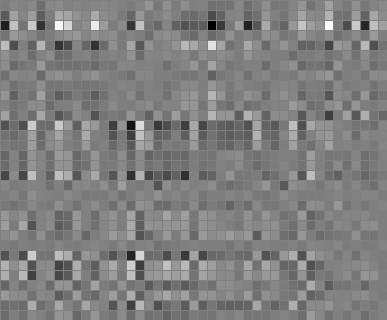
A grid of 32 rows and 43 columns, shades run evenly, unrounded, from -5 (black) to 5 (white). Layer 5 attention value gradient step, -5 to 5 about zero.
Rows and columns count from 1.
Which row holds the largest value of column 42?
3
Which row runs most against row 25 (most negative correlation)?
30
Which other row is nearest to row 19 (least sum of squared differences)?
25
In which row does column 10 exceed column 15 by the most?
13
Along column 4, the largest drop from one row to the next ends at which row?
27
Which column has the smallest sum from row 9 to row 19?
15
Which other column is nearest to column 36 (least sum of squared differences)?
43
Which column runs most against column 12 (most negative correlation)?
32
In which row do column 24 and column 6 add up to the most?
5
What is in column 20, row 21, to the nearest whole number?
0
